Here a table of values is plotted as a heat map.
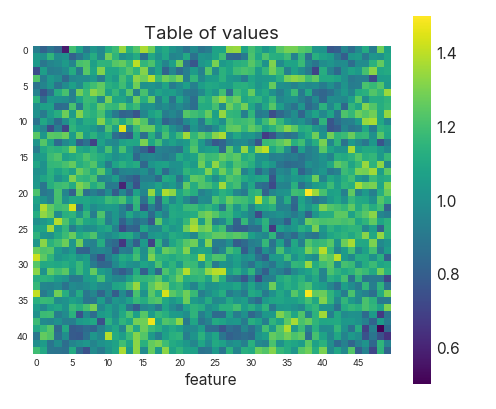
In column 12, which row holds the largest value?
11
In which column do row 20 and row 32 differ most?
49
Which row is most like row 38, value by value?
4
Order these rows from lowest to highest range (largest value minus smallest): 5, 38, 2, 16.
5, 16, 2, 38
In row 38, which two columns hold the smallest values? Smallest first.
9, 47
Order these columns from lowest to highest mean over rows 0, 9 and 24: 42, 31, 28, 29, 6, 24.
42, 31, 29, 28, 24, 6
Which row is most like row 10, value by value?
3
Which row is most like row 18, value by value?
36
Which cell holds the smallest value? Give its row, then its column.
39, 48
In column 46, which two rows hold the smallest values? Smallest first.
39, 40
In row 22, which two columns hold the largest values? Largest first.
5, 1
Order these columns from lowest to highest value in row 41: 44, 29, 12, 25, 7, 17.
44, 29, 7, 25, 12, 17
